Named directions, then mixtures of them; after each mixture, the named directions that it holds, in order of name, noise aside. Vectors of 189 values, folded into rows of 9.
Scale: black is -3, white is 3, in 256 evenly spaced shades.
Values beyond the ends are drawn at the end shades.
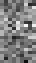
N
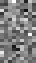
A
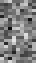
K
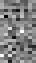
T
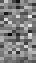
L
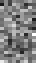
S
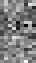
N.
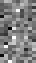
K, N, T.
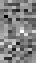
K, T.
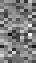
A, L, T.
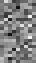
K, L, T.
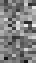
N.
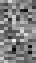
A, K, T.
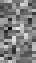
K.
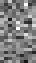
K, N, S.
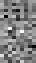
T.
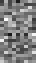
L, S.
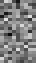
K, L.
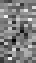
K, N, T.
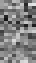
L, N, T.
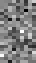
A, L, T.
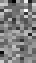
A.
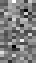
A.
